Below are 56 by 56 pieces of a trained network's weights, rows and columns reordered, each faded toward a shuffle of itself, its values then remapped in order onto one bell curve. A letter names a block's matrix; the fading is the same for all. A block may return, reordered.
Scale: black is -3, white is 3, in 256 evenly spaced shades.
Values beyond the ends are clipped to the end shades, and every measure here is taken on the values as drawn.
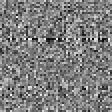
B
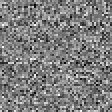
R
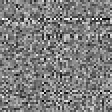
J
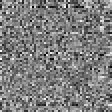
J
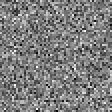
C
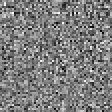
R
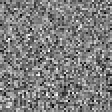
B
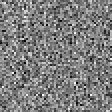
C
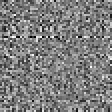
J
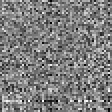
J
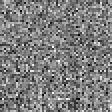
B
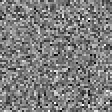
C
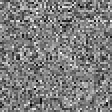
R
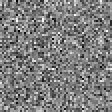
C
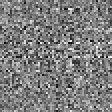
J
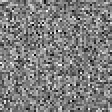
B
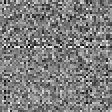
J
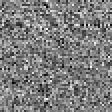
R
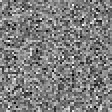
R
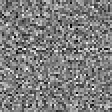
R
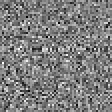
R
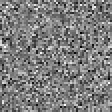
C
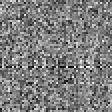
B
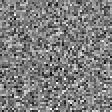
C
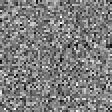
C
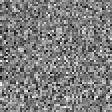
R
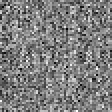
B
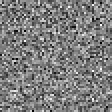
C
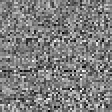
J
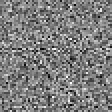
R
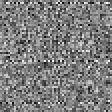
J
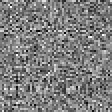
R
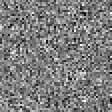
C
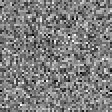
C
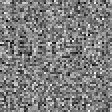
B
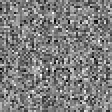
B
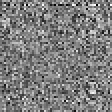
J
